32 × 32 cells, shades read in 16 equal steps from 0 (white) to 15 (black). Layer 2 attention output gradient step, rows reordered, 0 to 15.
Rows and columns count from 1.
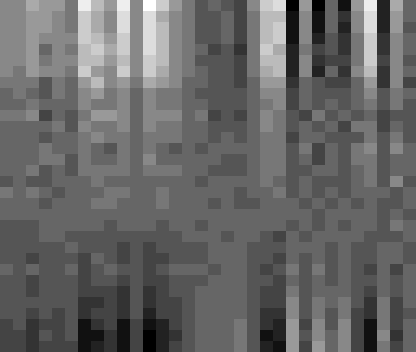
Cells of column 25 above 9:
17
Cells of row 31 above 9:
22
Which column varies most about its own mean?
12
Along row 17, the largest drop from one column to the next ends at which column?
31
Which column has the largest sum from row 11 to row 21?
30
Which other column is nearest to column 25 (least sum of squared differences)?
27
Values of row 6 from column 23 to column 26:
13 7 12 11
